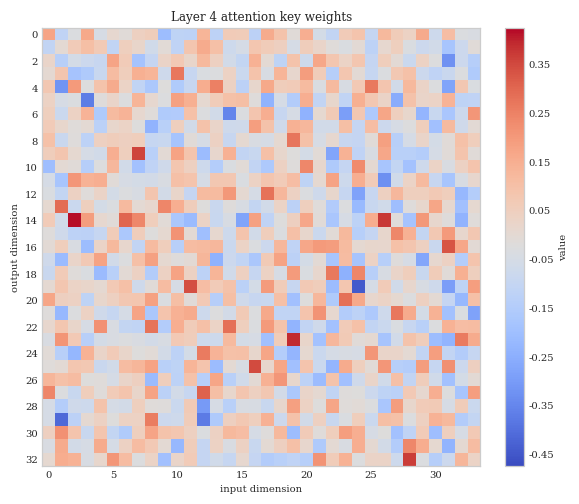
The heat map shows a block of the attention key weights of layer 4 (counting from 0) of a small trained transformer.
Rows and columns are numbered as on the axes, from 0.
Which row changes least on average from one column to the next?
1
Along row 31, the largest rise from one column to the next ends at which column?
28
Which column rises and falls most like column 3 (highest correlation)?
17
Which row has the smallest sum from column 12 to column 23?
6
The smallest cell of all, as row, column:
19, 24
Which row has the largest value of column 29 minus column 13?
25
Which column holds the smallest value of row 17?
29
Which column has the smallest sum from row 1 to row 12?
31
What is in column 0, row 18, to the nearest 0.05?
-0.1
